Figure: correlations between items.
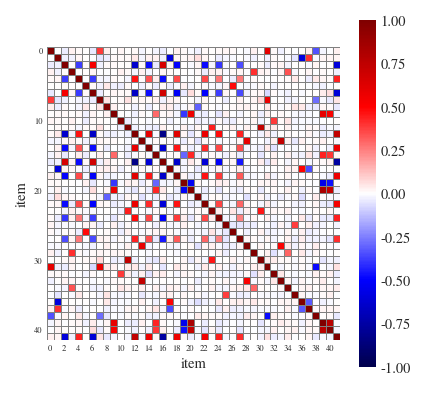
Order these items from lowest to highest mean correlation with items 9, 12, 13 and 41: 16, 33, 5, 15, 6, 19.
16, 6, 19, 5, 15, 33
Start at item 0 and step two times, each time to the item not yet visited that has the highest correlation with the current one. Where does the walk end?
7
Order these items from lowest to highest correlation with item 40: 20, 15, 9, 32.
32, 15, 9, 20
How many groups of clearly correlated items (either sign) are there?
11
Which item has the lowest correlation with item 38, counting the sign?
31
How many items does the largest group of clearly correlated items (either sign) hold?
11
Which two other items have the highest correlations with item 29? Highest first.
3, 34
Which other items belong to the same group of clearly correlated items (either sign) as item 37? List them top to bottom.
1, 17, 36
